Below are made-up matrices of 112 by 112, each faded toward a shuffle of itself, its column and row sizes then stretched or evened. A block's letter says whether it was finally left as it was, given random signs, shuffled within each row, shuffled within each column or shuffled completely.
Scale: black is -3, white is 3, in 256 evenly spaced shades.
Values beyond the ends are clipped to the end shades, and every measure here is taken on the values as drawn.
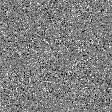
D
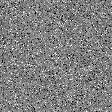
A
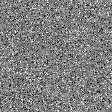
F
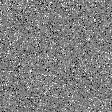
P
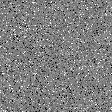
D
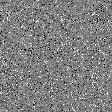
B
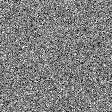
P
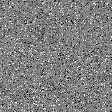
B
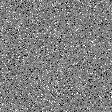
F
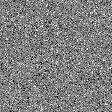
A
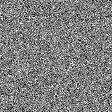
F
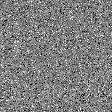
F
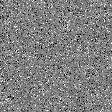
A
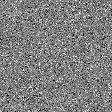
F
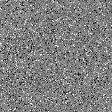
B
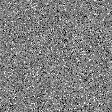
B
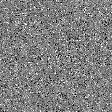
B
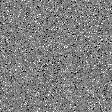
B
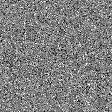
P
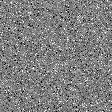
P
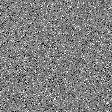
F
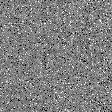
A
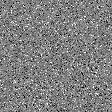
D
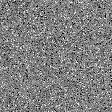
A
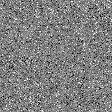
F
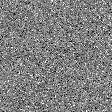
P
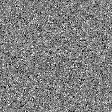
A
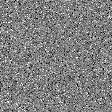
A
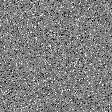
P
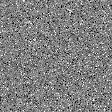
A
